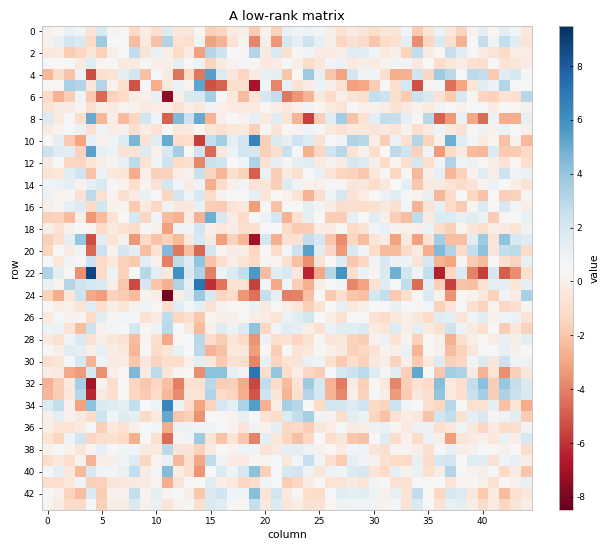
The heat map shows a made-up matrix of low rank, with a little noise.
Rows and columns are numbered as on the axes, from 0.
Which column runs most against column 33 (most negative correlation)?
15
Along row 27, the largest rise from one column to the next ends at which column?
4
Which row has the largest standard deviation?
22
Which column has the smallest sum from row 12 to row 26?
19
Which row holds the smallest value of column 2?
31
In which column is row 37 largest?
14
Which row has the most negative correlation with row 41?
34
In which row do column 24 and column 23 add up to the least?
8
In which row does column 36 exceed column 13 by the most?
20
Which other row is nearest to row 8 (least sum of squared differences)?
21
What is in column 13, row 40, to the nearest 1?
-1
